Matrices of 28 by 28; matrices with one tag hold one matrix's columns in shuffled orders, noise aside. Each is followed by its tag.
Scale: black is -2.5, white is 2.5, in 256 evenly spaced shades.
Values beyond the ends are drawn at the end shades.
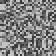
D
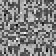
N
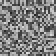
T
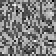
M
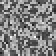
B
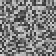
T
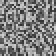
N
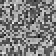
N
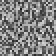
M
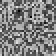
N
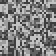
B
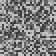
T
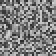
T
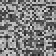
D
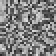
N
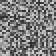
D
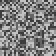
D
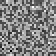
T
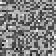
D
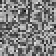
N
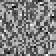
M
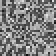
N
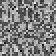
N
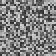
T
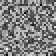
T
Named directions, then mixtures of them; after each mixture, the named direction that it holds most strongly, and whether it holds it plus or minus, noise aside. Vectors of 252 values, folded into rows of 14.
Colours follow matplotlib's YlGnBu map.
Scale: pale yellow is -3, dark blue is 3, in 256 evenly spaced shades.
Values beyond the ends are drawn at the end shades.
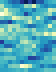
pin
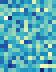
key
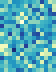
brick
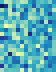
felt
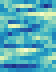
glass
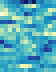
pin, plus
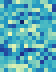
brick, minus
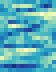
glass, plus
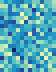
brick, plus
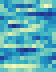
glass, minus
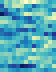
pin, minus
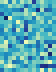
key, minus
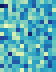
felt, plus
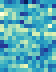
pin, plus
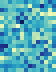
brick, minus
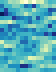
pin, minus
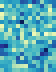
brick, minus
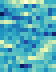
pin, minus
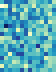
felt, minus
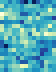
pin, plus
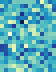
brick, minus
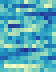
glass, minus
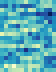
glass, minus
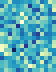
brick, plus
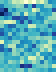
pin, minus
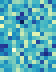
brick, minus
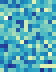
key, plus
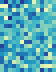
key, plus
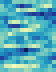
glass, minus
